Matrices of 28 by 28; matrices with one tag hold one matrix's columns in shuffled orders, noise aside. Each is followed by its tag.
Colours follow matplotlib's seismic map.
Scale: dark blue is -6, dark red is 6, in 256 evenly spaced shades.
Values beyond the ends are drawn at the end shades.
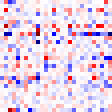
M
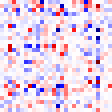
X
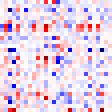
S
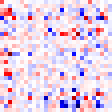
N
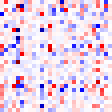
X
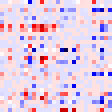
S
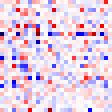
M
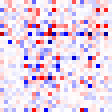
M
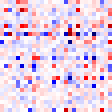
M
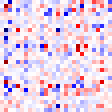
X
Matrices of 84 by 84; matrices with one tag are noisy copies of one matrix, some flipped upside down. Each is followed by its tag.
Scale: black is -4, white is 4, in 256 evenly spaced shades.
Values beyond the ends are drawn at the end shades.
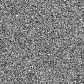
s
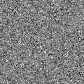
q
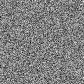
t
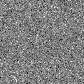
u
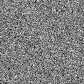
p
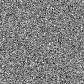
t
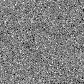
u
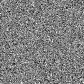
t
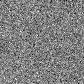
u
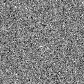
p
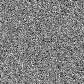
u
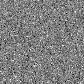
p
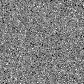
u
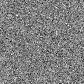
s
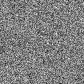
s
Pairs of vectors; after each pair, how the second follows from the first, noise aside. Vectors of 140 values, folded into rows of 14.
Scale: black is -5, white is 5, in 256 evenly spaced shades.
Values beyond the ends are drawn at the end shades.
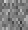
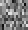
wrapped around, scaled up.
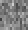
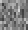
wrapped around.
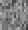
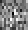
reversed, scaled up.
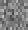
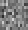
negated.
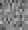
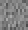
reversed, shrunk.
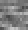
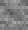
wrapped around, shrunk.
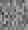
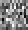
reversed, scaled up.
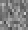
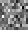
reversed, scaled up.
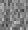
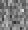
negated.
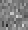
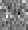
wrapped around.
